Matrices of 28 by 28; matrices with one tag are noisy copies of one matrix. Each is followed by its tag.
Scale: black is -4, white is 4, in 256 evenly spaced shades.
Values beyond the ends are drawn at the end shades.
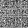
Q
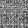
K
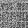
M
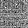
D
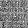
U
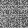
Q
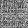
D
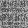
U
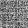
U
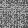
K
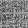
U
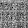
M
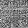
Q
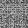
K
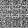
Q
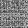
D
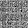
U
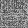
D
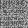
D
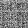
M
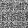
M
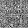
Q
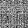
K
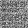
U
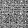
K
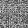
K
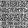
U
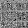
M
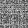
K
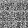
M
